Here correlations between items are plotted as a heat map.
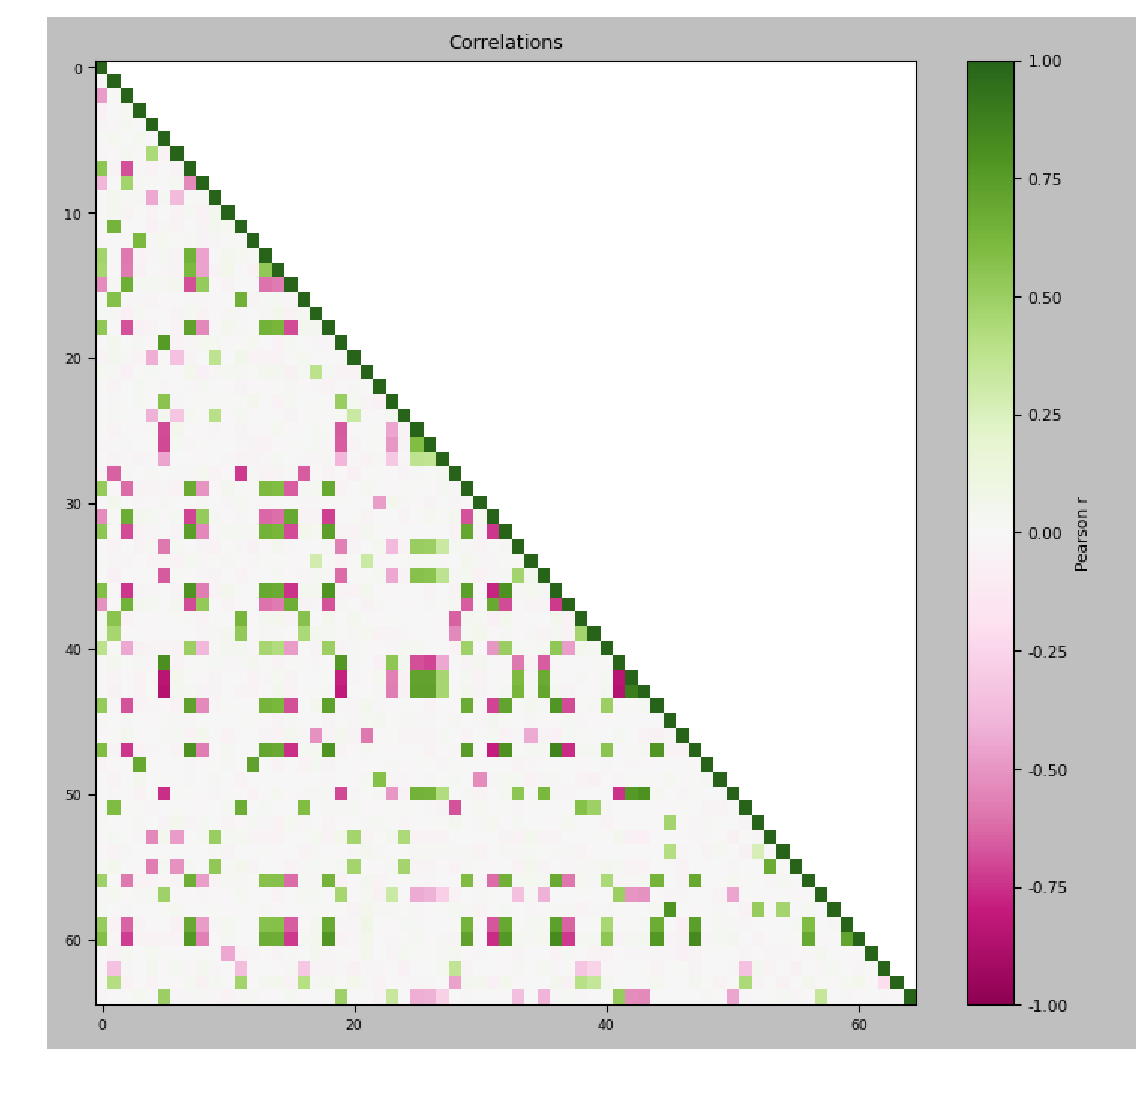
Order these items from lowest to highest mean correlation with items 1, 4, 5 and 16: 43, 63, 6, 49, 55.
43, 55, 49, 6, 63
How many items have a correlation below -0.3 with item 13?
5
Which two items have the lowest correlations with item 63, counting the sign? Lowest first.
28, 62
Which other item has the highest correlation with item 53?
55
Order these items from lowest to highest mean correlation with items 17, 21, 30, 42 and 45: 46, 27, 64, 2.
46, 64, 2, 27
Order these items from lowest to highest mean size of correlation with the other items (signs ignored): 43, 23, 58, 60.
58, 23, 43, 60
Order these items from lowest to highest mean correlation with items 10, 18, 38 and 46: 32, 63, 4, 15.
15, 4, 63, 32
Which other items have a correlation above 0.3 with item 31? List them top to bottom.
2, 8, 15, 37
